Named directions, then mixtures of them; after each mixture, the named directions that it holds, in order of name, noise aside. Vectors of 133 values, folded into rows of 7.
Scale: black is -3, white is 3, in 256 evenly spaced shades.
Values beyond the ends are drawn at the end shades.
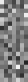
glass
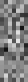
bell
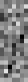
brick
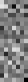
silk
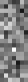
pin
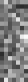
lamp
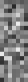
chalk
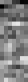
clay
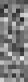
bell, chalk, clay.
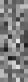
bell, glass, lamp.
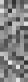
chalk, glass.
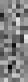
brick, lamp.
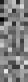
brick, glass.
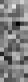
chalk, clay.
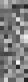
lamp, silk.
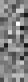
bell, brick, chalk.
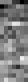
clay.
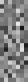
bell, glass.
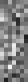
brick, lamp.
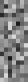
chalk, pin.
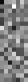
chalk, glass, silk.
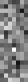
pin.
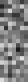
chalk, clay, lamp.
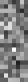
pin.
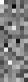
chalk, glass, silk.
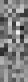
bell, brick.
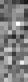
brick, chalk, clay.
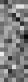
lamp.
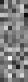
chalk, glass.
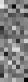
silk.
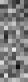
clay, pin, silk.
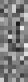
bell, chalk.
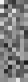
glass, pin.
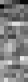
clay.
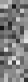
lamp, pin, silk.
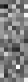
glass, silk.
